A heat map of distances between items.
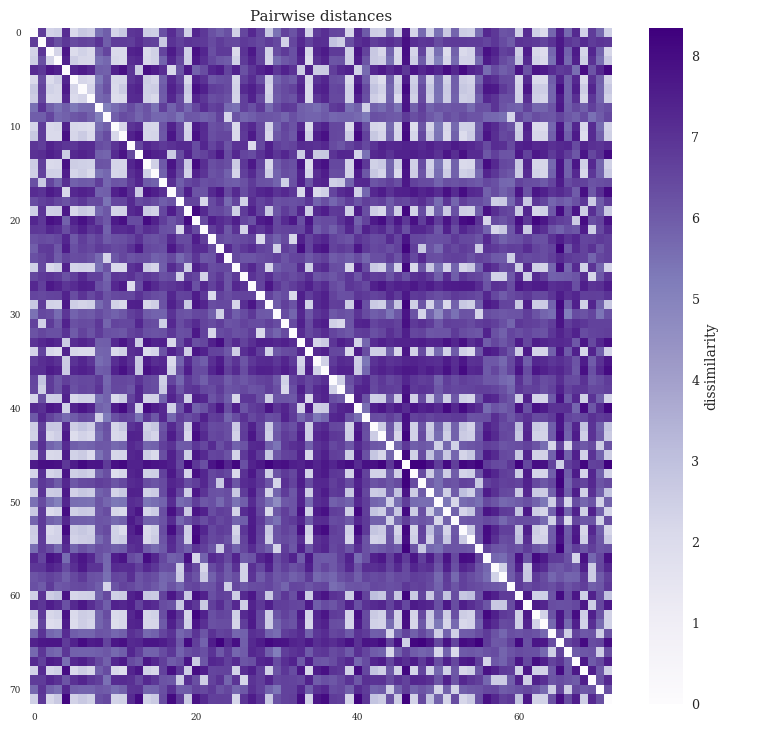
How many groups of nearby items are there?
12
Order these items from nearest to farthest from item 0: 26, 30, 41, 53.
53, 30, 41, 26
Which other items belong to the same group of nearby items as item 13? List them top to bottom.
4, 17, 33, 35, 36, 40
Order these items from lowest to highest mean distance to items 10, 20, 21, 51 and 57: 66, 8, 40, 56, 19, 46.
19, 56, 66, 8, 40, 46
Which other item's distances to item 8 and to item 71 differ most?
41
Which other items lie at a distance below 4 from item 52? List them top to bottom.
44, 50, 64, 66, 70
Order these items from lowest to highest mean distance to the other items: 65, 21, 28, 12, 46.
21, 28, 12, 65, 46
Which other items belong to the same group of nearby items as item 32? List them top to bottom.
22, 28
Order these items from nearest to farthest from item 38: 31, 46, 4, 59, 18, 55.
31, 59, 18, 55, 4, 46
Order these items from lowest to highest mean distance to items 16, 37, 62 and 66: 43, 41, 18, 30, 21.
43, 30, 18, 21, 41
